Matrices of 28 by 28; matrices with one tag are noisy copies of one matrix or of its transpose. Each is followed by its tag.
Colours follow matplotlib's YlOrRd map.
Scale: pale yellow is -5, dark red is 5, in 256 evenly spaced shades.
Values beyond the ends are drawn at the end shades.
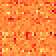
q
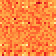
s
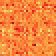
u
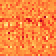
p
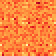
s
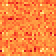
q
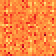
u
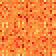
s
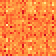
u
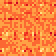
q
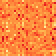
s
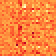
p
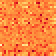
s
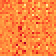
p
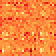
q
